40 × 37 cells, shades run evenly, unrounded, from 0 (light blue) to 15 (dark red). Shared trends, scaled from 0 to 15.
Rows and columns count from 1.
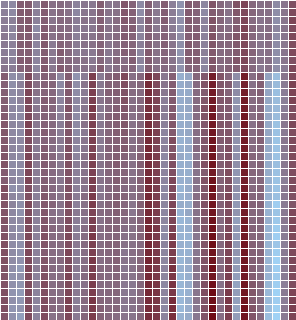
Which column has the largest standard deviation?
24
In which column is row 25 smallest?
35
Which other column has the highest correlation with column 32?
6
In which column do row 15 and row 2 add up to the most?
31
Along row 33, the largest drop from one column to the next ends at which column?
23
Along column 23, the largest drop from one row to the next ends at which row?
10
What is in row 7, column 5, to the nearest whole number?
6
